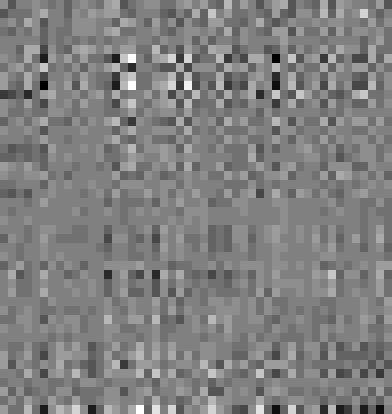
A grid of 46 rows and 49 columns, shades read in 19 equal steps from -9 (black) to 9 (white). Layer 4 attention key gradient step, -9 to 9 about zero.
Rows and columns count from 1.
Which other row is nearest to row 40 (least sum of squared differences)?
39
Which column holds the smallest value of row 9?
35
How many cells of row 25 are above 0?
6
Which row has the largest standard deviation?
46
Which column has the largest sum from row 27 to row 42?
42
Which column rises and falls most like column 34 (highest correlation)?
30
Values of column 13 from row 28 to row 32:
-1 0 0 0 0
